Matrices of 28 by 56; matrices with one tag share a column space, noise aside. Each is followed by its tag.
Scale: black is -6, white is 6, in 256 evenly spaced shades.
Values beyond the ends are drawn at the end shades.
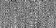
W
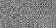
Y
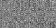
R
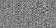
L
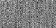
W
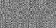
Y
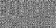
W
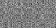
Y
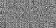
Y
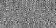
R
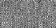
W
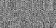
R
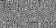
R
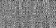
W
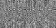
R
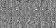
R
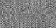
Y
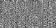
W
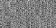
W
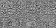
L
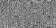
W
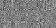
R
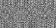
Y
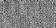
W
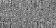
R
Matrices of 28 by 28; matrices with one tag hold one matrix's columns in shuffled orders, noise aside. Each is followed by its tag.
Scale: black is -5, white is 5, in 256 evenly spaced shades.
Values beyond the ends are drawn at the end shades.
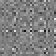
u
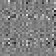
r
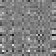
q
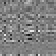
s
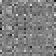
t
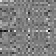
u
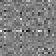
u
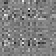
r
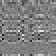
s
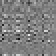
s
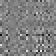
q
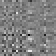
q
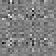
r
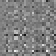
q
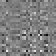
q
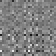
q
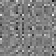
t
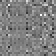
t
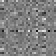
u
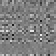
s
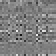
s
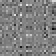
t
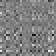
q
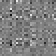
r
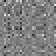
t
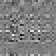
s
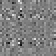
r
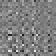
q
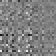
q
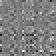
q
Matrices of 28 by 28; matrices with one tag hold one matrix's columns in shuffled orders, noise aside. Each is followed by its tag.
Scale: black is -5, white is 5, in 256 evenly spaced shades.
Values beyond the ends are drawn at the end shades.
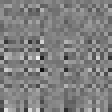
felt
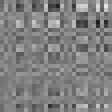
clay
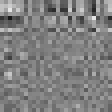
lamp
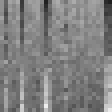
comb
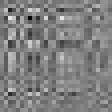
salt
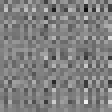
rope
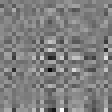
felt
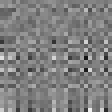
felt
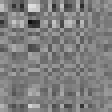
clay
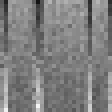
comb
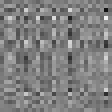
salt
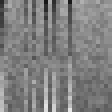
comb
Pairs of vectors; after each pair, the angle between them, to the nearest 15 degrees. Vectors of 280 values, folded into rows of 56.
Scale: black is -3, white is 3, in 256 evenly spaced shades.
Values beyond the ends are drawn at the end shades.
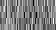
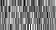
75 degrees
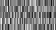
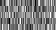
135 degrees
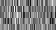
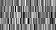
45 degrees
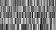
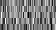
75 degrees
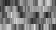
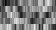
15 degrees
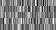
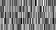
165 degrees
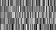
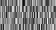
105 degrees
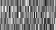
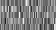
30 degrees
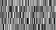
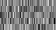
30 degrees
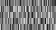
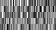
90 degrees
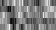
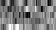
75 degrees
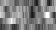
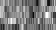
30 degrees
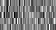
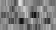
90 degrees
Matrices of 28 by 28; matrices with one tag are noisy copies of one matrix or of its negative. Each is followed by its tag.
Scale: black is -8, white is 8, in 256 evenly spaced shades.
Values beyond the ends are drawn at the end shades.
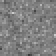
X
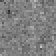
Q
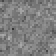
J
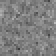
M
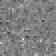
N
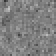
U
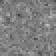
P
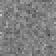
M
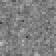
N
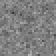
X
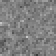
N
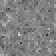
U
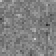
P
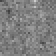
Q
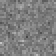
N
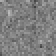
Q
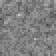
P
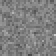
X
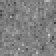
M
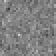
U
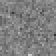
X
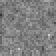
M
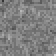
J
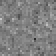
P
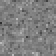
N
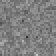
N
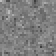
Q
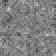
U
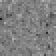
P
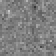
Q
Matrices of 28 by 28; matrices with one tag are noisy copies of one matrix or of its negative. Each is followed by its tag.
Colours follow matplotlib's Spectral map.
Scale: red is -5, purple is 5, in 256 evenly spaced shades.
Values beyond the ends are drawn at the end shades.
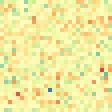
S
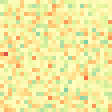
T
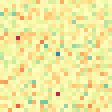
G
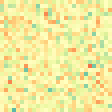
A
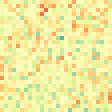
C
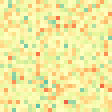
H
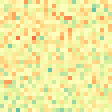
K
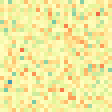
A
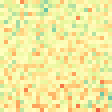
C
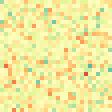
A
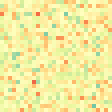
T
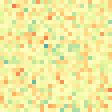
G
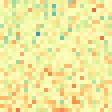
K
